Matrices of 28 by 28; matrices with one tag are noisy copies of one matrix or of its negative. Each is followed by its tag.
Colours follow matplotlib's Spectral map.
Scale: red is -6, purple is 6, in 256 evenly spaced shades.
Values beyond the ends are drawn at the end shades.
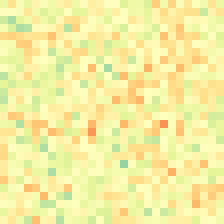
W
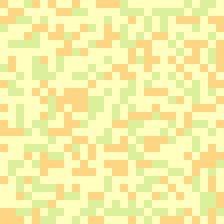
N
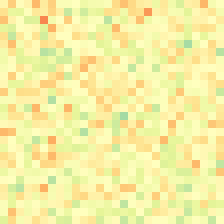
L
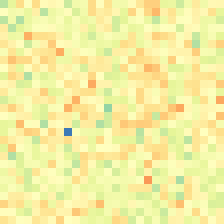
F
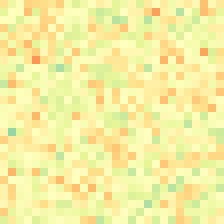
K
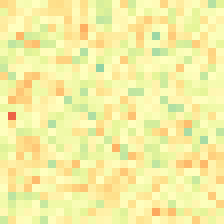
F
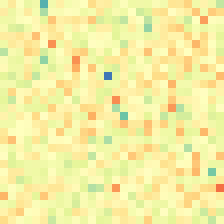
W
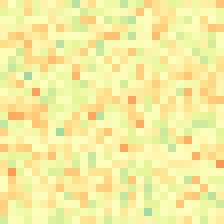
K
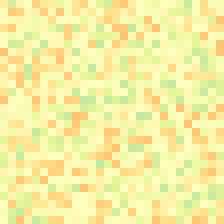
W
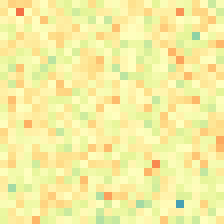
L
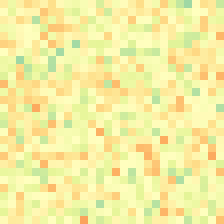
L
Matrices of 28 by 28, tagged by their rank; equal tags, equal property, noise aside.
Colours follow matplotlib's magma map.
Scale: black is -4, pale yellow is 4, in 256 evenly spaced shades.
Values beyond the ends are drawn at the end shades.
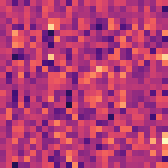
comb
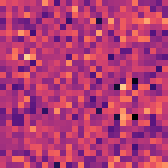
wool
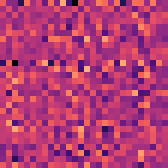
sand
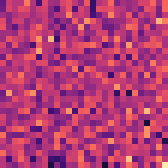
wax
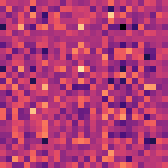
sand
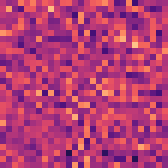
wax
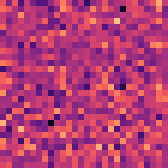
wool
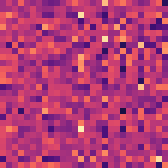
sand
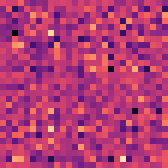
comb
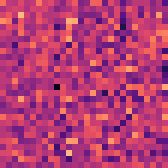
wax
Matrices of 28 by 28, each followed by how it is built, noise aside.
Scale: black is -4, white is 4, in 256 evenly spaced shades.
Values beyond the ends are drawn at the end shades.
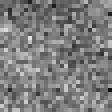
smooth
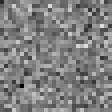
noise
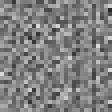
repeating rows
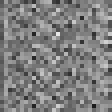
repeating rows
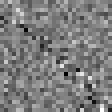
banded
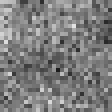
smooth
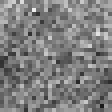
smooth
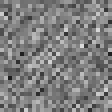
Hankel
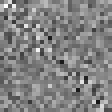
banded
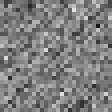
Hankel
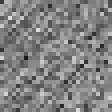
Hankel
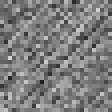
Hankel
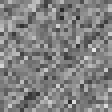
Hankel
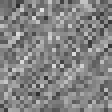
Hankel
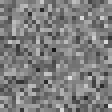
noise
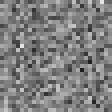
repeating rows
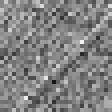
Hankel
